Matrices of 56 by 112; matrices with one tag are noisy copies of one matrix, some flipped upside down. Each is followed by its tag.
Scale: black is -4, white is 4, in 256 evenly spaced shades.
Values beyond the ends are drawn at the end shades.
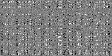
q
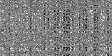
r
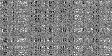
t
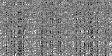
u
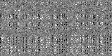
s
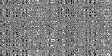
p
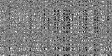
r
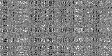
t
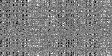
p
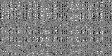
s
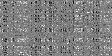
t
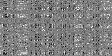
t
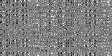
p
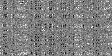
t
